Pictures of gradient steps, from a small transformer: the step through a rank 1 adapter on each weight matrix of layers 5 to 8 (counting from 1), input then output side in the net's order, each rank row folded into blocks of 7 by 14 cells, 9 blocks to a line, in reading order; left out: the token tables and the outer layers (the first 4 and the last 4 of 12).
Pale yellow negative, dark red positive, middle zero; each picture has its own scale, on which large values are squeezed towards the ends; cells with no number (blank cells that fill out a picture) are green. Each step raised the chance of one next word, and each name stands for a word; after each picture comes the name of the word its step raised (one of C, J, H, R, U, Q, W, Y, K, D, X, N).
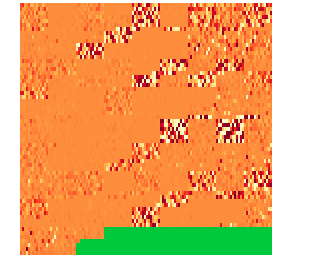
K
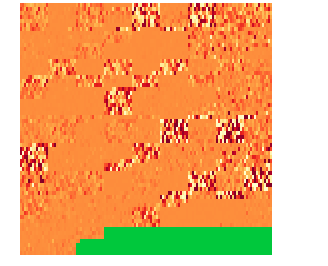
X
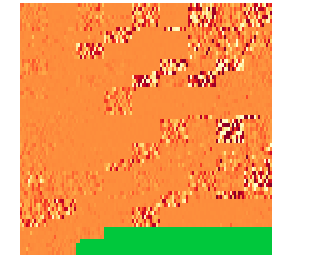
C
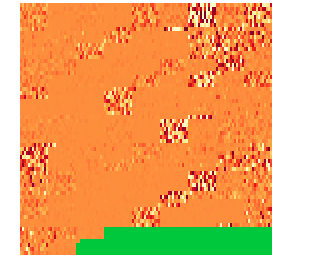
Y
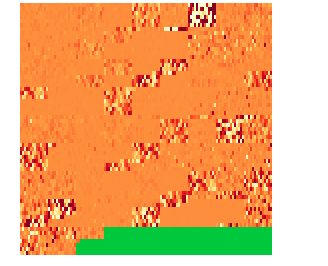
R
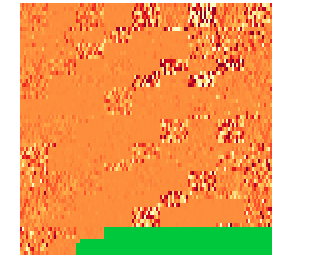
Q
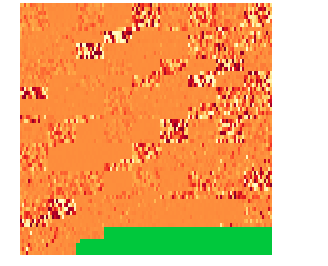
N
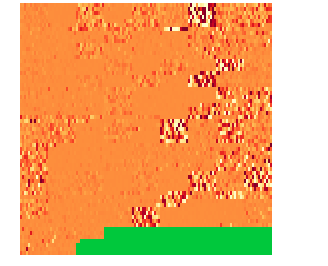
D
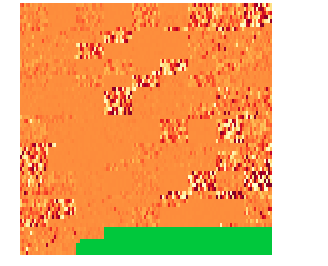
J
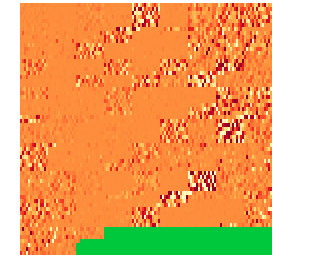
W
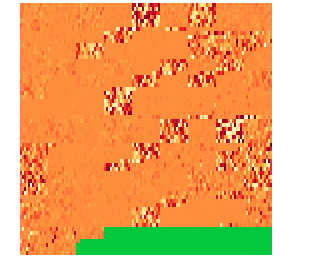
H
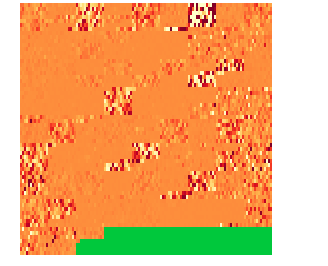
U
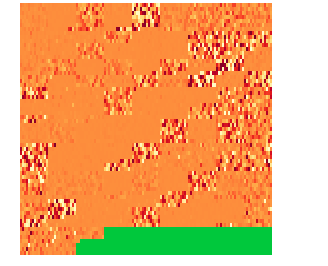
N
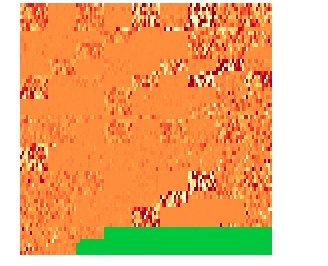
W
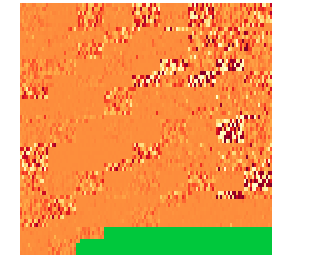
C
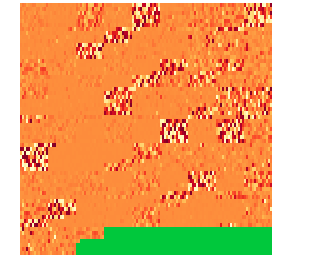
N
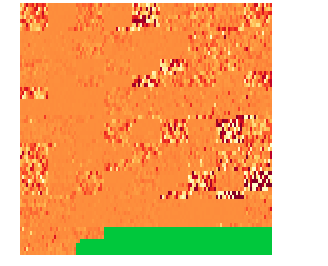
J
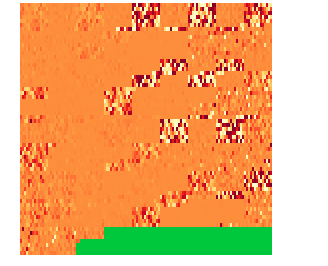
K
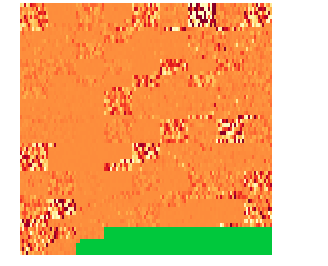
R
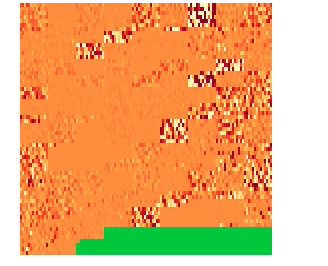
D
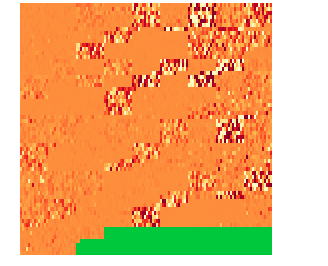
C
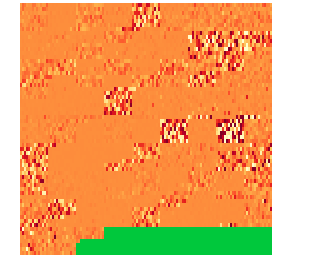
H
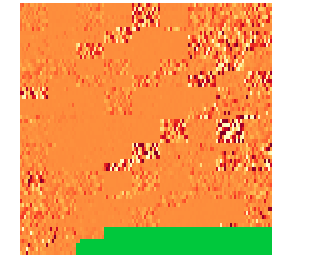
H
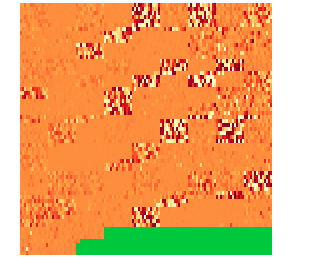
K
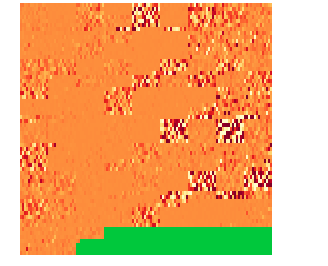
X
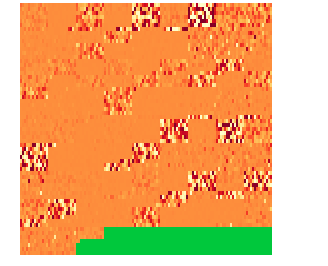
Y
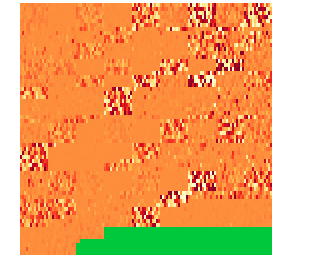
W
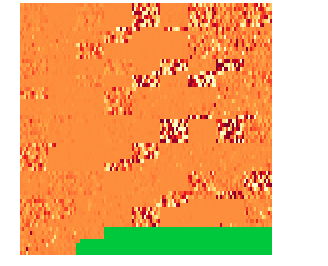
K
